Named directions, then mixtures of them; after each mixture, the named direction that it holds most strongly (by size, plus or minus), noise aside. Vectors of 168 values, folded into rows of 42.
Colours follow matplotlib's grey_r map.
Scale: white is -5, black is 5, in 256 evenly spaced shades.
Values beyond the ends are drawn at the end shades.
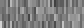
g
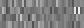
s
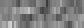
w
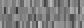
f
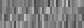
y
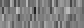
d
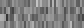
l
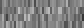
y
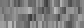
w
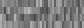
l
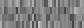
f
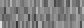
f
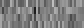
d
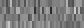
s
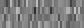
d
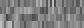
l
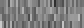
g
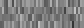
s
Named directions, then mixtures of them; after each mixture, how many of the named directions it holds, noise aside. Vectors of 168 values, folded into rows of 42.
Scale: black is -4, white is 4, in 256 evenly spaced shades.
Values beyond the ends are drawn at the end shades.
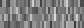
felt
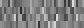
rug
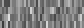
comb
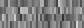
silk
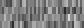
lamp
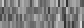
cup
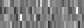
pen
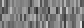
four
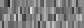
two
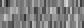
four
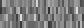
three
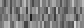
two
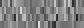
one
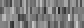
two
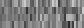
four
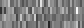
two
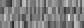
one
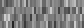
three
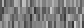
four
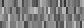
two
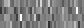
one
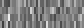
one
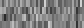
four
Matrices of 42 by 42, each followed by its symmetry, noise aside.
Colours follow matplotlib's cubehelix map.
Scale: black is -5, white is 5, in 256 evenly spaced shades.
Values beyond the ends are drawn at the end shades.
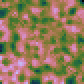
symmetric across the other diagonal.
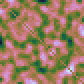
symmetric.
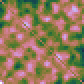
symmetric across the other diagonal.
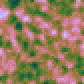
antisymmetric.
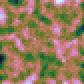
antisymmetric.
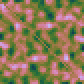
same after a half turn.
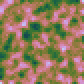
symmetric.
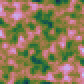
same after a half turn.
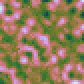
symmetric across the other diagonal.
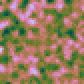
antisymmetric.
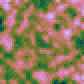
symmetric across the other diagonal.
